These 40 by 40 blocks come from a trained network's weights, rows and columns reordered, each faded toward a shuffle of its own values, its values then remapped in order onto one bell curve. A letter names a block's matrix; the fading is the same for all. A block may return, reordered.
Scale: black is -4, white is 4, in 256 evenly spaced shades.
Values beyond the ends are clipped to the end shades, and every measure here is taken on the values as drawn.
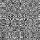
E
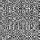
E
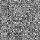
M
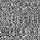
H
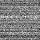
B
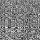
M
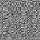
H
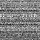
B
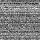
B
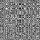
E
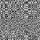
H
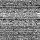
B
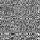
E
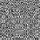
H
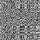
E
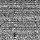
B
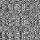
E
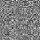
H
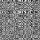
E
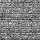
B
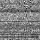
B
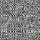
E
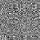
H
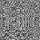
H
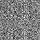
M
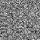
M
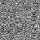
M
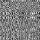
E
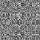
E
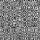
H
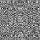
H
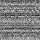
B
